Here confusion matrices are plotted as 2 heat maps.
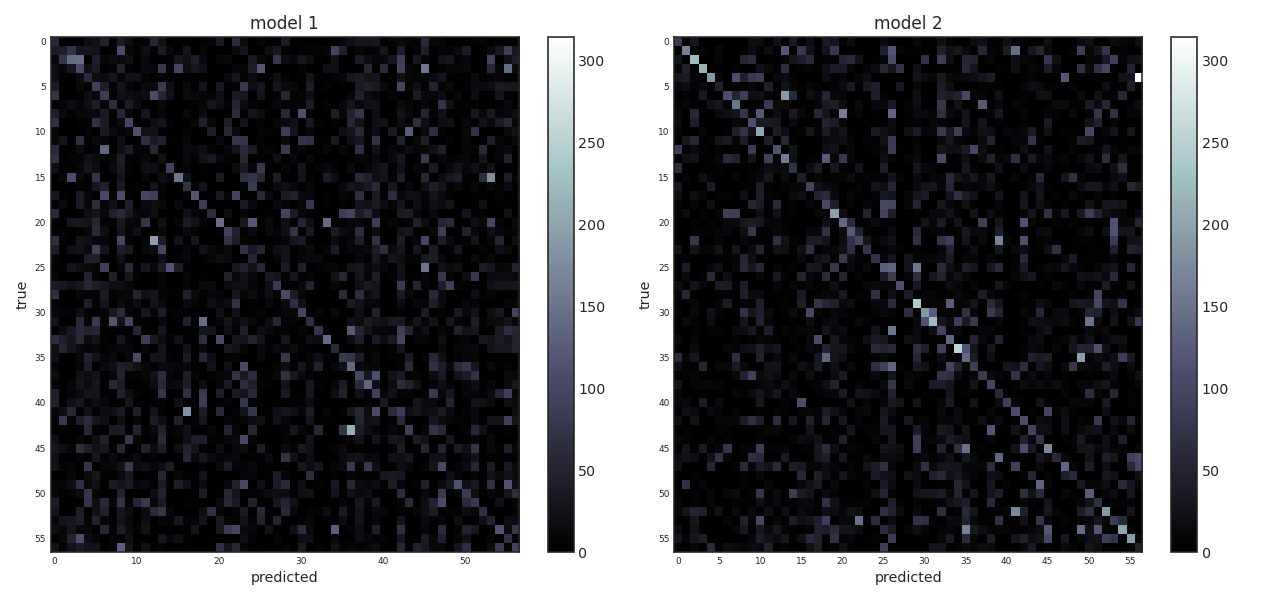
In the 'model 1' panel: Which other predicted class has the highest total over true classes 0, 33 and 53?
20
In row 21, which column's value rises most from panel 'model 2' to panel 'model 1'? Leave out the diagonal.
47
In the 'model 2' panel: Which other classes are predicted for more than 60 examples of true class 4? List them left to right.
7, 9, 10, 47, 56
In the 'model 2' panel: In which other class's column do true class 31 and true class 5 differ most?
50
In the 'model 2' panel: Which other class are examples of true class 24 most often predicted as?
20
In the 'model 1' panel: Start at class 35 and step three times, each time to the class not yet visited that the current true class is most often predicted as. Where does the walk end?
36
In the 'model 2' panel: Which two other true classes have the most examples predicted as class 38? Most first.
43, 30
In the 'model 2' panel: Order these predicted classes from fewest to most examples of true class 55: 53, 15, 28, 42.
28, 15, 42, 53
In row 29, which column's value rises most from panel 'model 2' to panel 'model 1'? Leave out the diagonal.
22
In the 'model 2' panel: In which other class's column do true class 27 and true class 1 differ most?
41
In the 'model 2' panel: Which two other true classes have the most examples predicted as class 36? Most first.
12, 31
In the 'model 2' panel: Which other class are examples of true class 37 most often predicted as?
9
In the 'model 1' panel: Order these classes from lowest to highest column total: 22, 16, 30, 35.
35, 30, 16, 22
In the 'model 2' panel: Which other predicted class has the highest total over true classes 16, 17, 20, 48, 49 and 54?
35
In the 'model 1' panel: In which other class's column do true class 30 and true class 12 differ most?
6
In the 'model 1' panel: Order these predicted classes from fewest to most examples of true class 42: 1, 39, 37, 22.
22, 39, 37, 1
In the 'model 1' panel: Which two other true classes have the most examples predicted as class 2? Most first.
15, 1
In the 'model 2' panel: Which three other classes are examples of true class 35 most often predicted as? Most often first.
49, 18, 54
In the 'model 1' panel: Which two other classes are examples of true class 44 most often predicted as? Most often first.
23, 9
